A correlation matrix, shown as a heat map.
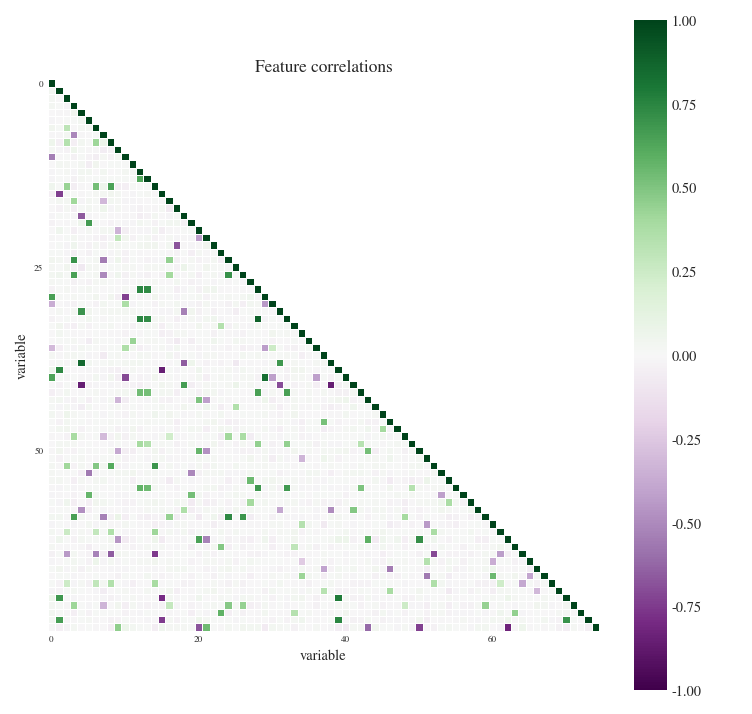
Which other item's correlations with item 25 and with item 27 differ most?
54
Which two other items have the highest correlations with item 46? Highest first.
37, 69
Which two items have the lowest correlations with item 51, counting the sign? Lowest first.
67, 60
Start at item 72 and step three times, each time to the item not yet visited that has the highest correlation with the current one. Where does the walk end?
33
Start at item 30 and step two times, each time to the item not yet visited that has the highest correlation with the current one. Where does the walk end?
36
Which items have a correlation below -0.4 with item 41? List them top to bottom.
4, 31, 38
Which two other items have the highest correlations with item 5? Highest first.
19, 56
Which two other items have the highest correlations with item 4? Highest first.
38, 31
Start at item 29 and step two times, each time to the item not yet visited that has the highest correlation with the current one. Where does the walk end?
0
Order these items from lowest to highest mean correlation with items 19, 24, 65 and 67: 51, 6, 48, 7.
7, 51, 6, 48
